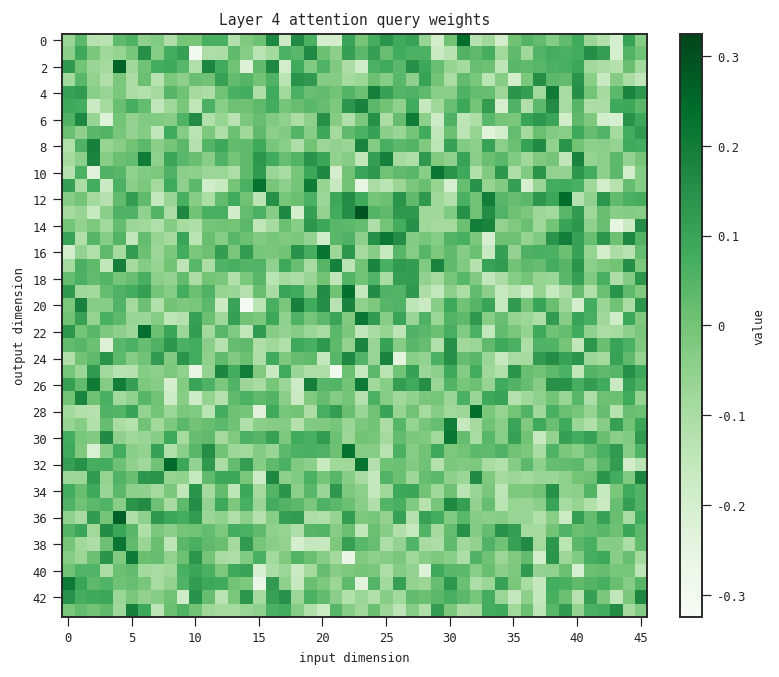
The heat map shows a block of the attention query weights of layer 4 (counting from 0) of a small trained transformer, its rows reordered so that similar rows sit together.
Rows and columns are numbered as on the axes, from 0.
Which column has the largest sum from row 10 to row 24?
22
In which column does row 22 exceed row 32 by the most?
6
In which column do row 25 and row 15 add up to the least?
10
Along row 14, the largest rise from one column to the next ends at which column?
45
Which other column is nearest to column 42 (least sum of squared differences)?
41
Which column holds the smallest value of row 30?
37
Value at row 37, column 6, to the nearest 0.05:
-0.1
